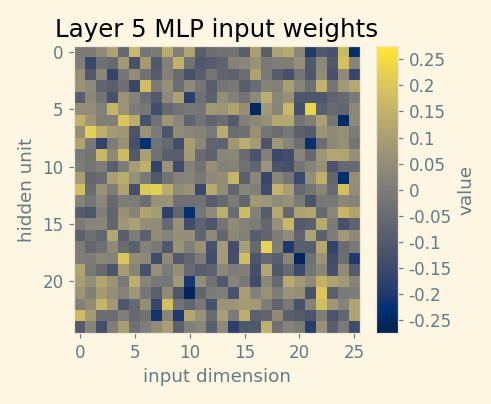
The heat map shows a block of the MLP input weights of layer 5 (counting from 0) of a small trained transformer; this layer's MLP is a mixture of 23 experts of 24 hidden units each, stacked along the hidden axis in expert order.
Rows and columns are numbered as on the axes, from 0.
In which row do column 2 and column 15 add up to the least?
24
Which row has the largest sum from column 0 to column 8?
12
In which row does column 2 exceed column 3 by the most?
2
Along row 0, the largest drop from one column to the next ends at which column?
25
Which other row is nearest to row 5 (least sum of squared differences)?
16
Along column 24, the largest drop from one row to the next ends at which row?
15
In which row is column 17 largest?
17
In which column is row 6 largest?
4
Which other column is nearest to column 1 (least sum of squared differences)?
11
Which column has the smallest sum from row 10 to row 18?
20
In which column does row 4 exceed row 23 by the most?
9
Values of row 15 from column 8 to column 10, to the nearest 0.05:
-0.05 0.05 -0.15
